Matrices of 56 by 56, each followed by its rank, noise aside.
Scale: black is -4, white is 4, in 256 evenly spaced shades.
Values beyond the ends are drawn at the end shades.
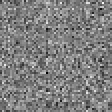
seven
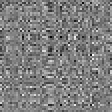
five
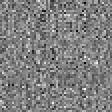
five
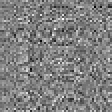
six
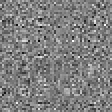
seven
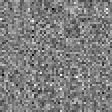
eight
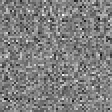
eight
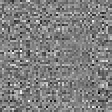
six
